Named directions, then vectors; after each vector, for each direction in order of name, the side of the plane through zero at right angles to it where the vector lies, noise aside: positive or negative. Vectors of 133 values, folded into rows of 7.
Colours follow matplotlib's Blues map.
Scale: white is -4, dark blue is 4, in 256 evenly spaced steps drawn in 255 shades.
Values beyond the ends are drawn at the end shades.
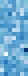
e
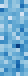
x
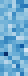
negative, positive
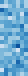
positive, positive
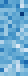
negative, negative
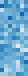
negative, negative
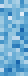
positive, positive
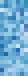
negative, negative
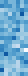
negative, negative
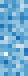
positive, negative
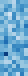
negative, positive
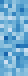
negative, positive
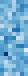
negative, positive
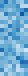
negative, negative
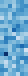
negative, positive
